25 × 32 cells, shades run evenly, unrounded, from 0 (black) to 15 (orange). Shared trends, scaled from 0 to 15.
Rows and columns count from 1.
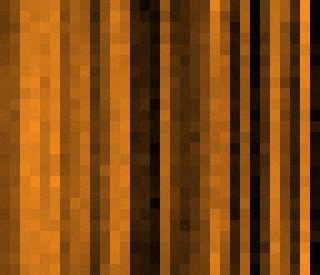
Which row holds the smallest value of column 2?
3
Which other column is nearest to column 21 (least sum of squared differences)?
1
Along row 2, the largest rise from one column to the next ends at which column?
31
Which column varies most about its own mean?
22
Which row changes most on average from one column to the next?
2
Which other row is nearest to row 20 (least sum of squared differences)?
6
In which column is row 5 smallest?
26
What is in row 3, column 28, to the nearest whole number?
12
